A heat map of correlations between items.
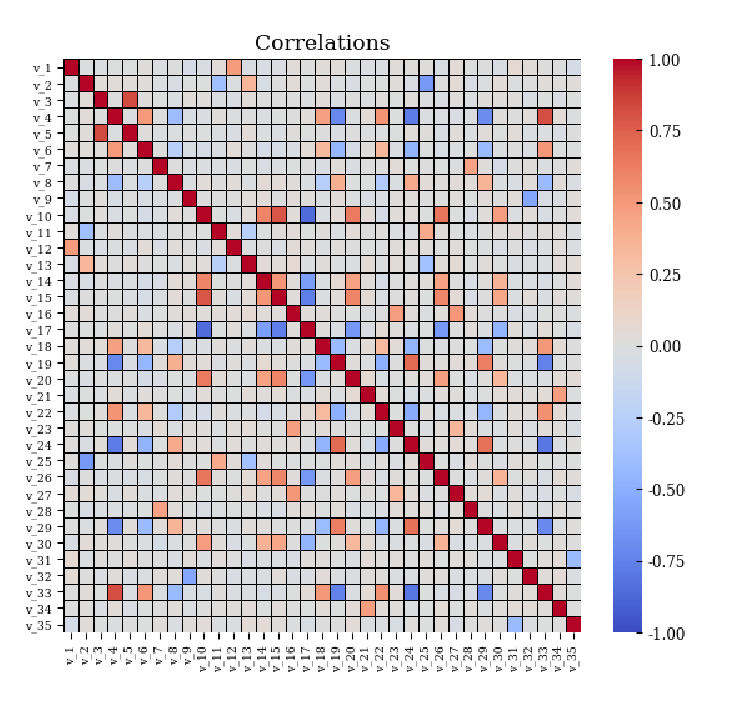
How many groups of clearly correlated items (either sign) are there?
10
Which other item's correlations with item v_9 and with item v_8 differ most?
v_32
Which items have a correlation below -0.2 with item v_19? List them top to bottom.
v_4, v_6, v_18, v_22, v_33
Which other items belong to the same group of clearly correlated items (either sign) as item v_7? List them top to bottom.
v_28
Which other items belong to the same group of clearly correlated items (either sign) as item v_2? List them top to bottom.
v_11, v_13, v_25
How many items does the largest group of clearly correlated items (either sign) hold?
9
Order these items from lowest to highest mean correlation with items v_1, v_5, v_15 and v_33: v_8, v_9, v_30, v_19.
v_19, v_8, v_9, v_30
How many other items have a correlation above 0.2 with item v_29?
3
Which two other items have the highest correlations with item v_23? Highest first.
v_16, v_27
